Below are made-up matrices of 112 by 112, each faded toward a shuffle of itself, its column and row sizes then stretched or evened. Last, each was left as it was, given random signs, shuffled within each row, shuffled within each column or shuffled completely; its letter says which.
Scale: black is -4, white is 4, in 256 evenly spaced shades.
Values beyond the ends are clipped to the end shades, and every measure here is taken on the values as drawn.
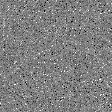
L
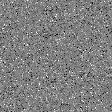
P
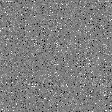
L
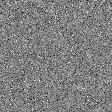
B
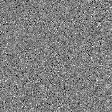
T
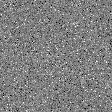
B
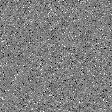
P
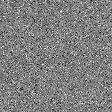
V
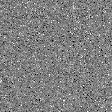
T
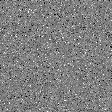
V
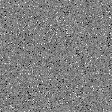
T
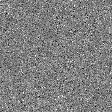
P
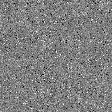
T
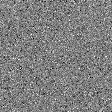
V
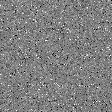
V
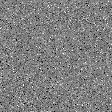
V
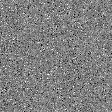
P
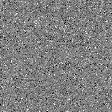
T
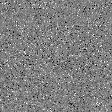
V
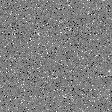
V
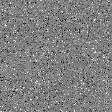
L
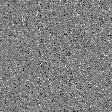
P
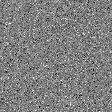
P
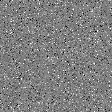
P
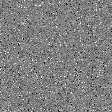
L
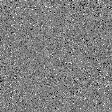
L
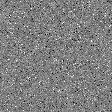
B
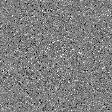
L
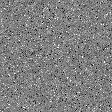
B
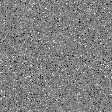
L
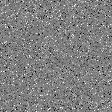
V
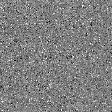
T
